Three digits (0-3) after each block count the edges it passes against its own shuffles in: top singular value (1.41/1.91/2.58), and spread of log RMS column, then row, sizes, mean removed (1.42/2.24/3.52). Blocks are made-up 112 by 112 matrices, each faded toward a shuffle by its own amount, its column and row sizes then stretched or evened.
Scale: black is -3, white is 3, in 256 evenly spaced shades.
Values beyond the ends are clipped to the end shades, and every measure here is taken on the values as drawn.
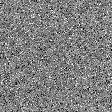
0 0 0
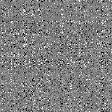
1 2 2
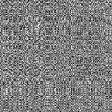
3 2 1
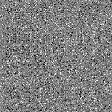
2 1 0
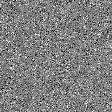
0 1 0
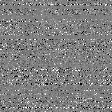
0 0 3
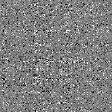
0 2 2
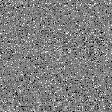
2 0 1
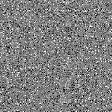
2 1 1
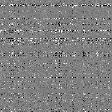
2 2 3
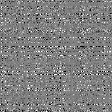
1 2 3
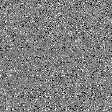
0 1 2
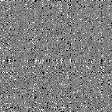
2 2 2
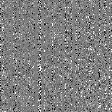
1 3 1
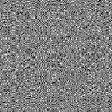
3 1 1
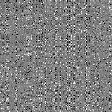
3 2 1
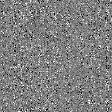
0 2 1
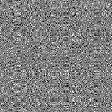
3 1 1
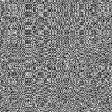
3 1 0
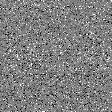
0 0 1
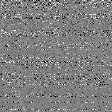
1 1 3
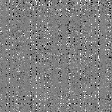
1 3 2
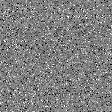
1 0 1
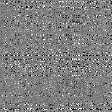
2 2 3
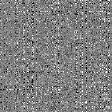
0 3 2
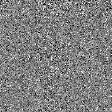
0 2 1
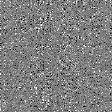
1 2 1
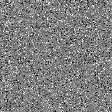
1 1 0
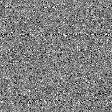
1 0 2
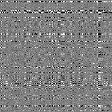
3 2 3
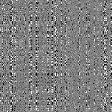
3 3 1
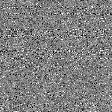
1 0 2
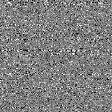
1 0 2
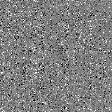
1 2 1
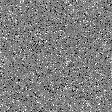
0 0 0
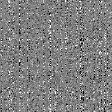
0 3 1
